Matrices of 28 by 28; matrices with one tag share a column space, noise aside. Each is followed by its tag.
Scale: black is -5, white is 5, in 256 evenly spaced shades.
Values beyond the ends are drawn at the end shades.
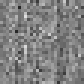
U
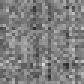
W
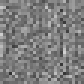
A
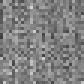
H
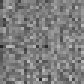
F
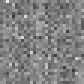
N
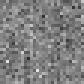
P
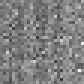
N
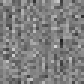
P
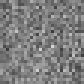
U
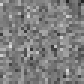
U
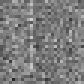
F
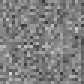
A
